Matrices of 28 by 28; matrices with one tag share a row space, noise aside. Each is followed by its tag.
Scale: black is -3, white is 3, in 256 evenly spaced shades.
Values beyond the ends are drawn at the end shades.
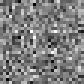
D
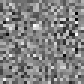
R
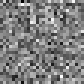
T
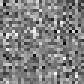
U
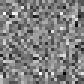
R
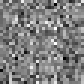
T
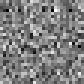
D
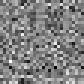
T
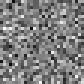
R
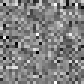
U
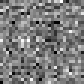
T
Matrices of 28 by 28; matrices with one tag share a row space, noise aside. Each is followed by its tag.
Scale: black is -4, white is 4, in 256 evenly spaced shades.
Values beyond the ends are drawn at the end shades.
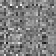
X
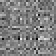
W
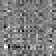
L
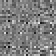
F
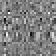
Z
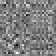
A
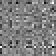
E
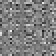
E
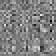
F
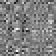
A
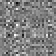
A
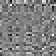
E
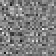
X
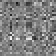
E
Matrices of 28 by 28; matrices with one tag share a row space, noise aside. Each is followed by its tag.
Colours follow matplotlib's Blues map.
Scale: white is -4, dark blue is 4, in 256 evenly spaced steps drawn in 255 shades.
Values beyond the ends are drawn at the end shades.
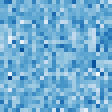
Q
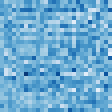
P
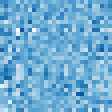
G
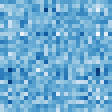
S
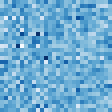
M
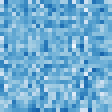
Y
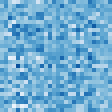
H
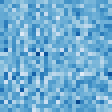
M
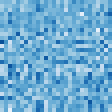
S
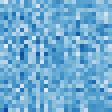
M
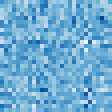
Y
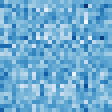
Y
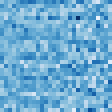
P
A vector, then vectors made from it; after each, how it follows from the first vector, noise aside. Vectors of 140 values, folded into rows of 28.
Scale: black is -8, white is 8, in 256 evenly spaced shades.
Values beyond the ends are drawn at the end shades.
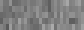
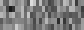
reversed, scaled up.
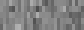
reversed.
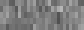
wrapped around.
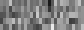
scaled up.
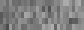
copied.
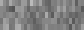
reversed.
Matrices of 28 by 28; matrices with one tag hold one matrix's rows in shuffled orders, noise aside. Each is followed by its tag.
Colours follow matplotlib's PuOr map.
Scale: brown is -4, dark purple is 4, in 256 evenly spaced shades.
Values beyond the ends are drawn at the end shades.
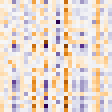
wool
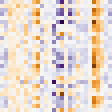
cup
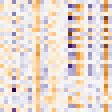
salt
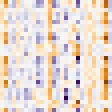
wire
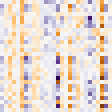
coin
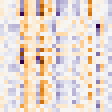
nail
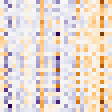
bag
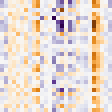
cup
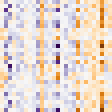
bag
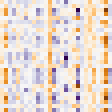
wire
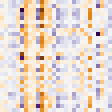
nail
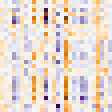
wool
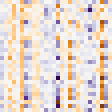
coin
